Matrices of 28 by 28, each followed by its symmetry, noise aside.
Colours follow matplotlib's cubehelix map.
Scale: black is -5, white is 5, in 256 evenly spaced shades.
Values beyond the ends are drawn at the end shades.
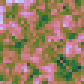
symmetric.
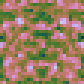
mirrored left to right.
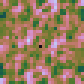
same after a half turn.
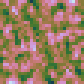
same after a half turn.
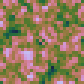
symmetric across the other diagonal.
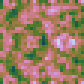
mirrored top to bottom.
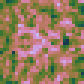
mirrored top to bottom.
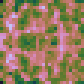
mirrored top to bottom.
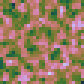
symmetric.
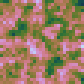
symmetric across the other diagonal.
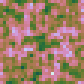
same after a half turn.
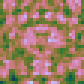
mirrored left to right.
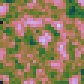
symmetric across the other diagonal.
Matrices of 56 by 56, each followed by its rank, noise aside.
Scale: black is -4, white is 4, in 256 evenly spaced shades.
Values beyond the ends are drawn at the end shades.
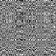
four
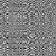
three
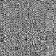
eight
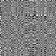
four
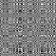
three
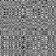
three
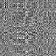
six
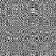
six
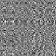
six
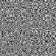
six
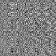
six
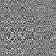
four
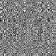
eight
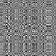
three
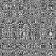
six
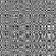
three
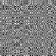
four
